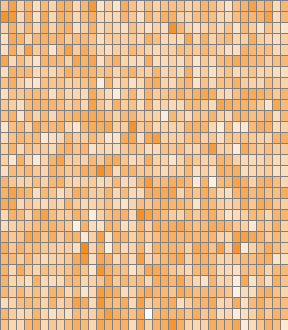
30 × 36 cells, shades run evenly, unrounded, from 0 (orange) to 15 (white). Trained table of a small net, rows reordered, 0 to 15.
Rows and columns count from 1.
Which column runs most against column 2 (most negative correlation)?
15
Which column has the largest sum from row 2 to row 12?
18
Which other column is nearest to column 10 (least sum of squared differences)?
16
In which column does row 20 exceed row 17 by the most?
30
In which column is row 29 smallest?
14
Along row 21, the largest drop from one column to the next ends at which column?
11
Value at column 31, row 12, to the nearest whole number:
12
